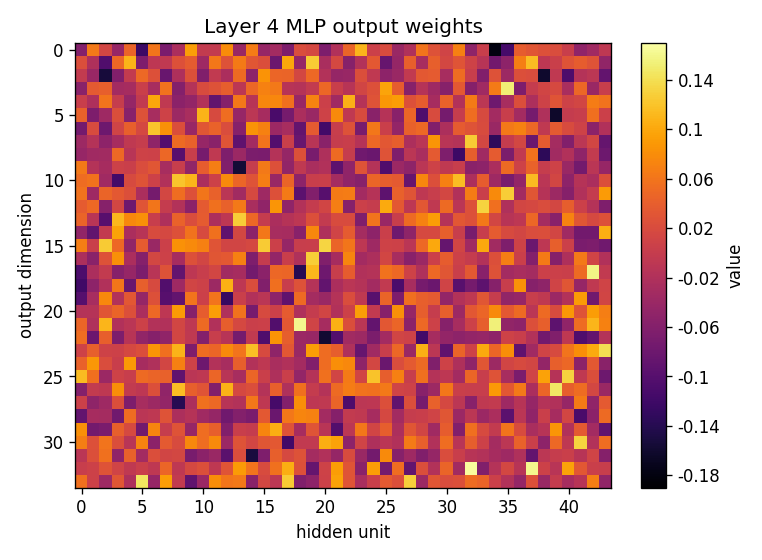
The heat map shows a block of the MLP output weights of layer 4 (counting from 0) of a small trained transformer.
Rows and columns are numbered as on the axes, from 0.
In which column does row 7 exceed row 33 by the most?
9
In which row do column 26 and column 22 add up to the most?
4
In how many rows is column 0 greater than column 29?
16
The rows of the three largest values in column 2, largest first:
15, 21, 19
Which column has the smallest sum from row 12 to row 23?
24
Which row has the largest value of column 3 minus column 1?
14
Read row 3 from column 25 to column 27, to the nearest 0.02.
0.1 0.04 -0.06
